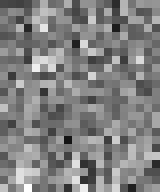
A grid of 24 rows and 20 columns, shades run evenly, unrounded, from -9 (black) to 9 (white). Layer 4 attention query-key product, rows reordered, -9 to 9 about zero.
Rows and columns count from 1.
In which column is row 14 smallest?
8
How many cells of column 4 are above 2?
9
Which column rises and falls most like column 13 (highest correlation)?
10
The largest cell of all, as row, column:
24, 4
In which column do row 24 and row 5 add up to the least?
17
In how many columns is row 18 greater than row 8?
12
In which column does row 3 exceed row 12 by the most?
6
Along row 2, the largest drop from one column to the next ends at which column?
15
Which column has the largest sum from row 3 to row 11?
5
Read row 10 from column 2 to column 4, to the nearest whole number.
-5 0 0
